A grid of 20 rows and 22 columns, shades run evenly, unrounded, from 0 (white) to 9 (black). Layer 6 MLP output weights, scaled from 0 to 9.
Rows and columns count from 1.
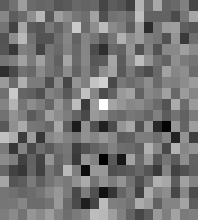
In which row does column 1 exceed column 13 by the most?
7
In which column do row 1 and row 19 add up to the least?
16
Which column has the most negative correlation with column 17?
9
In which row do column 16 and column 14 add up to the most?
15
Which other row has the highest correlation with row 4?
12
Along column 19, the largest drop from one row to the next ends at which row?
13
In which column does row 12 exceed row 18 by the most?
19
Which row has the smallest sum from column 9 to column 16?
10
